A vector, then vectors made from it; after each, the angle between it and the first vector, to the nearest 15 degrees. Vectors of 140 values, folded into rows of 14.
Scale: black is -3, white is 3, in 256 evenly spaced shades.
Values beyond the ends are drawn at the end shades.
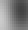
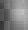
165 degrees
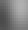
165 degrees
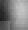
165 degrees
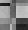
90 degrees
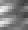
45 degrees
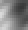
15 degrees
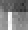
60 degrees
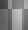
135 degrees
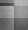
120 degrees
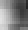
15 degrees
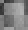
120 degrees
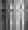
135 degrees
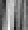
90 degrees
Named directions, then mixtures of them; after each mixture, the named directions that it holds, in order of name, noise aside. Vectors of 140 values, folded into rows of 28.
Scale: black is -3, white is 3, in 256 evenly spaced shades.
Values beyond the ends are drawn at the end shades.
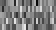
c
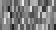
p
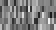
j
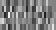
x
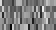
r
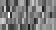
j, p, x.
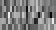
j, x.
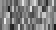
p.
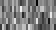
c, j.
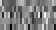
p, r.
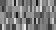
c.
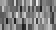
c.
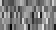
p, r.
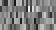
c, j, r.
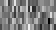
j.
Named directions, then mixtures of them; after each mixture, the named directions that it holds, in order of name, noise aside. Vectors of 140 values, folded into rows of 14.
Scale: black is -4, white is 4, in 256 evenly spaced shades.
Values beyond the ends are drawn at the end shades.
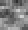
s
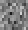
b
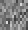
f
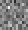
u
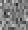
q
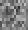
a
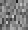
a, f, q.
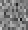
f, q.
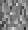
b, q.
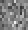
b, u.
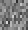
f.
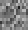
a.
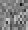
f.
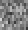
b, f, s.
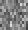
a, f, u.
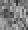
b, q, s.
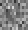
a, u.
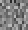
u.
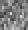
b, s.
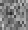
a, b.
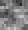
s.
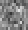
b, s, u.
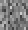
b, q, u.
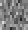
a, b, q.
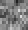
f, s.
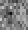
a, b, s.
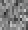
f, q, s.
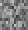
a, f.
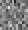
u.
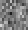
b, s, u.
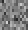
f, q.
